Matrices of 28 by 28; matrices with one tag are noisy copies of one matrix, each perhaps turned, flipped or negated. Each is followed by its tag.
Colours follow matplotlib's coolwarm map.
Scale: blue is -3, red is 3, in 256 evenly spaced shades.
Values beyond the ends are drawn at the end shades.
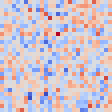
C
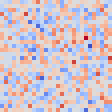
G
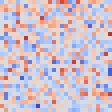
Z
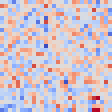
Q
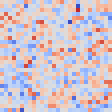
C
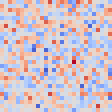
Z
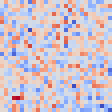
Q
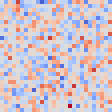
Z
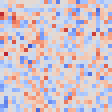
Q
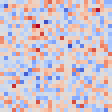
G
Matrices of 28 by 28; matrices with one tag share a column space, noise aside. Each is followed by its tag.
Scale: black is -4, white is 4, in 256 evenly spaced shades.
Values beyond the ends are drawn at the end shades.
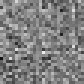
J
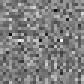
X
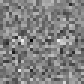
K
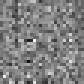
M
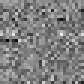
X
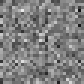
M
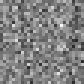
M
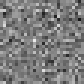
X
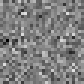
K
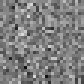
J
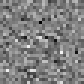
K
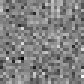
J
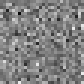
X
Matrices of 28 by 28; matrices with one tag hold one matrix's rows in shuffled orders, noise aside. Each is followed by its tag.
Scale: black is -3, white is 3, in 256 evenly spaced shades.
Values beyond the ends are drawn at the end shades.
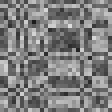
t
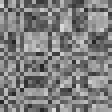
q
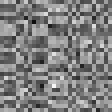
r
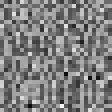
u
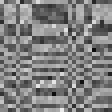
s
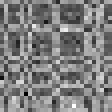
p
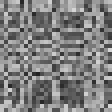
p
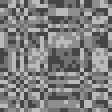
t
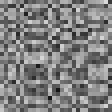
q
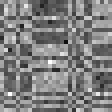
s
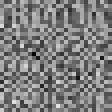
u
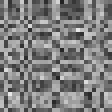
p
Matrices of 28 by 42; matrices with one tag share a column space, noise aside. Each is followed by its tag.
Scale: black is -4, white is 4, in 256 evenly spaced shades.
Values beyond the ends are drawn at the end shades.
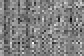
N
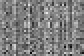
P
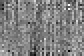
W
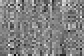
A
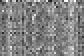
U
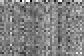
U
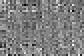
A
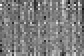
W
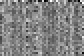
U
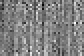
W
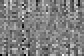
A
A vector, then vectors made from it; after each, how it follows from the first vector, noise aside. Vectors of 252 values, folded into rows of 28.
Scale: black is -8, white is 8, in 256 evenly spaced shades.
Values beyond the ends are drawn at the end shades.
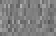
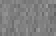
reversed, negated, shrunk.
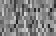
wrapped around, negated, scaled up.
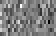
scaled up.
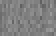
negated, shrunk.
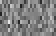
negated, scaled up.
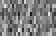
wrapped around, negated, scaled up.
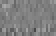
reversed, negated, partly zeroed.
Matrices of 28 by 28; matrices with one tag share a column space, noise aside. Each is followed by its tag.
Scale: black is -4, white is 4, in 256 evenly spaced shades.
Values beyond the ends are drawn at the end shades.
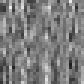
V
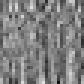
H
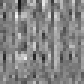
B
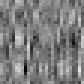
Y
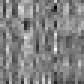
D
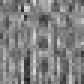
H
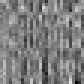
H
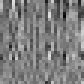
B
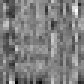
D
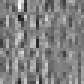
H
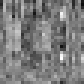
B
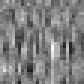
Y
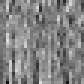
H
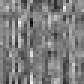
H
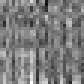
H
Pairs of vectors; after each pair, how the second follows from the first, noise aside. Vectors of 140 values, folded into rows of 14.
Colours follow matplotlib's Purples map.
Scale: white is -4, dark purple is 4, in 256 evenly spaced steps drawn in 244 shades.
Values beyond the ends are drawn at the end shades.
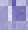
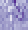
partly zeroed.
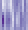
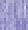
reversed, negated, shrunk.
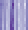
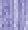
reversed, negated, shrunk.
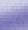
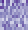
sign-scrambled.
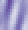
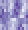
wrapped around, negated.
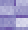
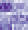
reversed, negated.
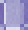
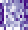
scaled up.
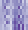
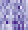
copied.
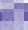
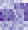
copied.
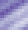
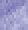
shrunk.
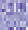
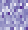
sign-scrambled.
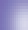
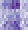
wrapped around, negated.
